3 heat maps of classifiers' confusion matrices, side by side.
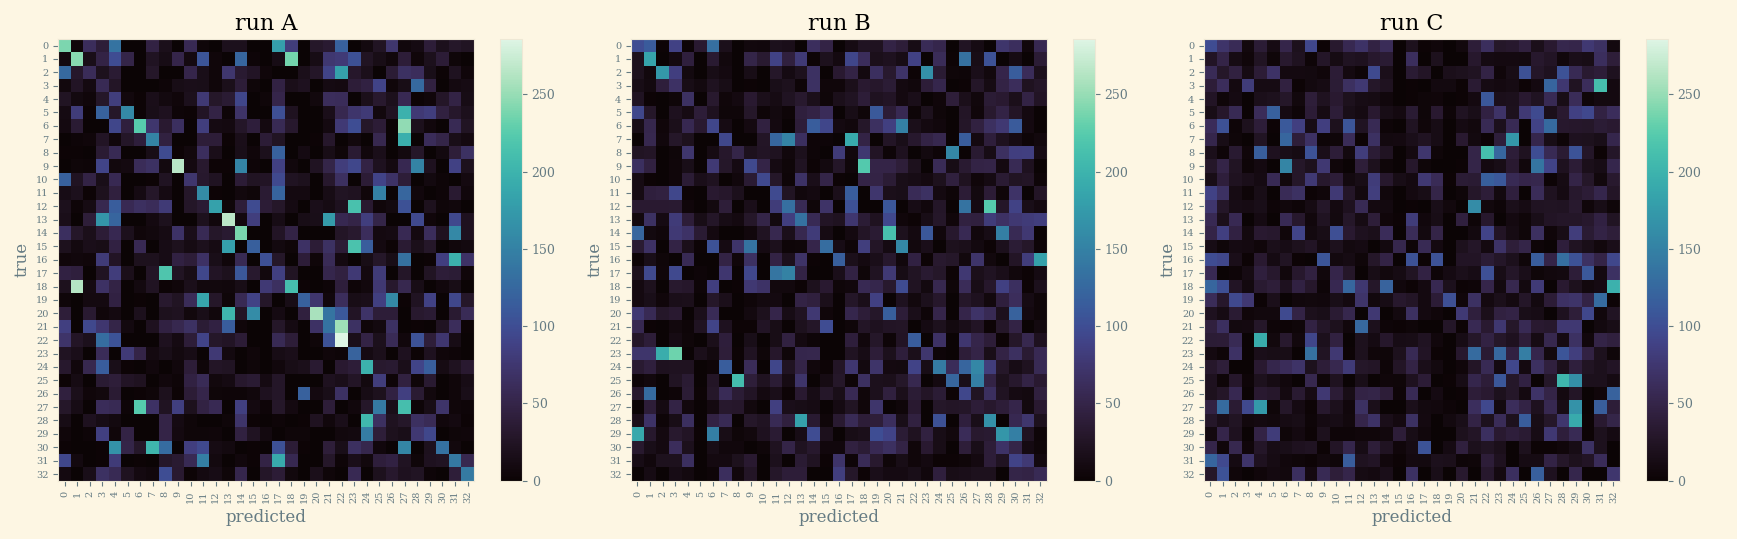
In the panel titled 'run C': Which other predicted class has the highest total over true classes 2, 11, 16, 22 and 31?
0
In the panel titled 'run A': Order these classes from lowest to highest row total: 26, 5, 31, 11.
26, 11, 31, 5
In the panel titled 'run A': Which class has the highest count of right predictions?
22
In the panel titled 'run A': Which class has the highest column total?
27
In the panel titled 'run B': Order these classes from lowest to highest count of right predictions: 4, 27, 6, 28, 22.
27, 4, 6, 22, 28
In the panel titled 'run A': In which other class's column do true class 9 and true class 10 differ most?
28
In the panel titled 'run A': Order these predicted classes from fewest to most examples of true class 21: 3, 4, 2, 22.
4, 3, 2, 22
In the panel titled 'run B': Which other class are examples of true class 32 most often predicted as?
16
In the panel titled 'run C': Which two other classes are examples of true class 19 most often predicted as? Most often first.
31, 2
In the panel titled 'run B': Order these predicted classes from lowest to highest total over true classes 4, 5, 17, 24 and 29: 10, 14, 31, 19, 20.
10, 31, 14, 20, 19
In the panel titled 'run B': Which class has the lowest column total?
5
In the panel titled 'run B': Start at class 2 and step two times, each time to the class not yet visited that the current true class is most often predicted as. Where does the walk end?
3
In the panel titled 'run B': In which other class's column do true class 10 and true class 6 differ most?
21
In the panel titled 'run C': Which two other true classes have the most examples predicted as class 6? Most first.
9, 7
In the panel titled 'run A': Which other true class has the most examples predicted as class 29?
24
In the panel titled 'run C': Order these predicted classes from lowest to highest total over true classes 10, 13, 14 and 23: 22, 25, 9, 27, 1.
27, 9, 1, 25, 22
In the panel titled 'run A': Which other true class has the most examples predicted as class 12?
23
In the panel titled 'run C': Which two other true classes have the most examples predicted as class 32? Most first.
18, 26
